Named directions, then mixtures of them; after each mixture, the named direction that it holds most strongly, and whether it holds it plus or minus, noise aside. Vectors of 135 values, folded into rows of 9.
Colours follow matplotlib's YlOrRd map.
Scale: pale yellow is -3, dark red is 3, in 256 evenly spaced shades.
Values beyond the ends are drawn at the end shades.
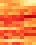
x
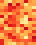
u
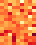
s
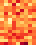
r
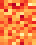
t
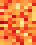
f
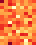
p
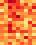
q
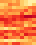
x, plus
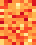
f, plus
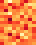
t, plus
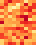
u, minus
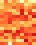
x, plus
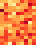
q, minus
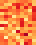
f, minus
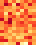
r, minus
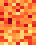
r, minus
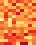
r, plus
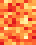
u, plus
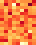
r, minus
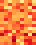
s, plus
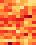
x, plus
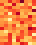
s, minus
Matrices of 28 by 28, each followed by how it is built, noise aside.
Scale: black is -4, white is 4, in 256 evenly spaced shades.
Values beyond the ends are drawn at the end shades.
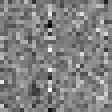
uneven columns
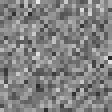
Hankel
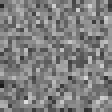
repeating columns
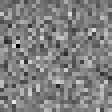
noise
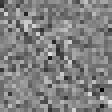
banded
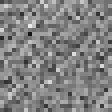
Hankel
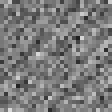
Hankel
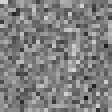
noise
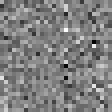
uneven columns
